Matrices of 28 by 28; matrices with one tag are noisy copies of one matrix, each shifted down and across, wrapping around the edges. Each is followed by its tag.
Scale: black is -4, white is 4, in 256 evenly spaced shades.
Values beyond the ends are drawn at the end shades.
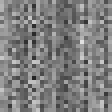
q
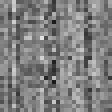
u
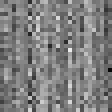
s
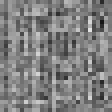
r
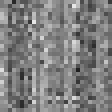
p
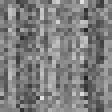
p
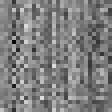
s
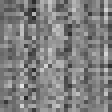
u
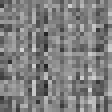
r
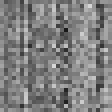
u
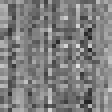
u
